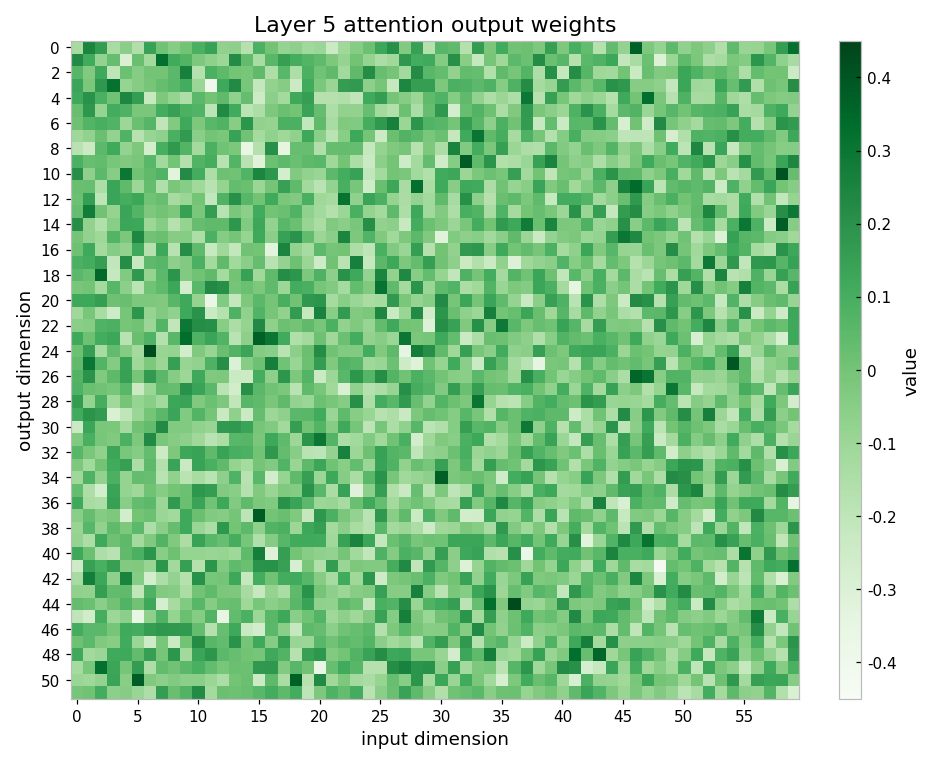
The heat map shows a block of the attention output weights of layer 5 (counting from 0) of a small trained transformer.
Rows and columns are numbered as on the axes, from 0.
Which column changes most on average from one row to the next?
58
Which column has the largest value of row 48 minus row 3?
11
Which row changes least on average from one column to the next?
51
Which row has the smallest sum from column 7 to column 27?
9
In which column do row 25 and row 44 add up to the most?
34
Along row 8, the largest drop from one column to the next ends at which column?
17
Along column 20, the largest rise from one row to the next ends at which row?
50
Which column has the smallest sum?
21
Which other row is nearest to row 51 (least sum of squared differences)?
28
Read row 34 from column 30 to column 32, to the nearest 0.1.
0.4 0 0
